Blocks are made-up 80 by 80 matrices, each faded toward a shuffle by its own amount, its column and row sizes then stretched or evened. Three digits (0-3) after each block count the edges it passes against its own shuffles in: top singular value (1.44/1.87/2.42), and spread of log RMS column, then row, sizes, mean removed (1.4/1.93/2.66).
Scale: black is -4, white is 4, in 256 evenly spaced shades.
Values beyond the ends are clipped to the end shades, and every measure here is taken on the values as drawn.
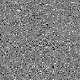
2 1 2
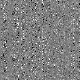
0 3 0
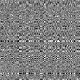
3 2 3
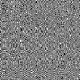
3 2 0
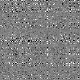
2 2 3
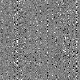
2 3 0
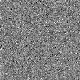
1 0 0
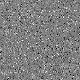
2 0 0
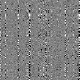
3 3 1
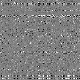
3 1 3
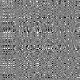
3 3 3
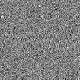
2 0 0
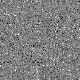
1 0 1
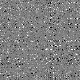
1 1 2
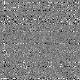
1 2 3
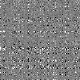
1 3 3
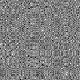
3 0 0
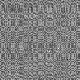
3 2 0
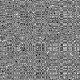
3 0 2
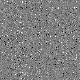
0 2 1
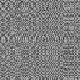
3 1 2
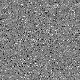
1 0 1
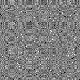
3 0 0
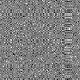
3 2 1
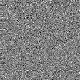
2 0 1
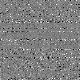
0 0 3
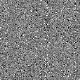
0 2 1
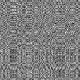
3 0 1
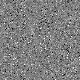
0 1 0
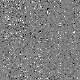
0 2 1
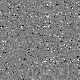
1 0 2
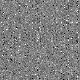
1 2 0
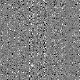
1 3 1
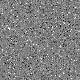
0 1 0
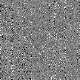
0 3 1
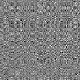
3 2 2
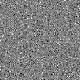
2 0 0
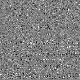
1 0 2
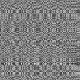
3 0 3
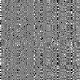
3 3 0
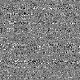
1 0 3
